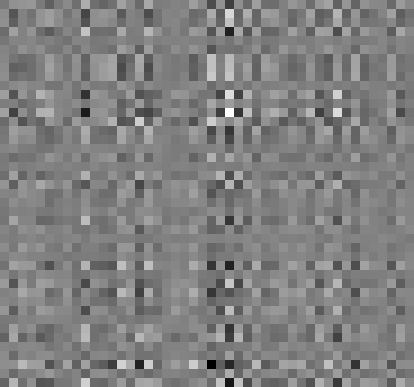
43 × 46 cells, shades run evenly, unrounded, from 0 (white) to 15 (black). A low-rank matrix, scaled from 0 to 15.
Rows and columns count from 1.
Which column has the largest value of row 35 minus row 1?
10
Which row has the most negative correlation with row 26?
14
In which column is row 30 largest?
26
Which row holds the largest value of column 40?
41
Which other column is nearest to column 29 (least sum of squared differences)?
37
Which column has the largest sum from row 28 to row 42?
24
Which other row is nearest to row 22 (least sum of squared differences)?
6
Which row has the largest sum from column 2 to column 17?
13
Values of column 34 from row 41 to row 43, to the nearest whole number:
5 7 8
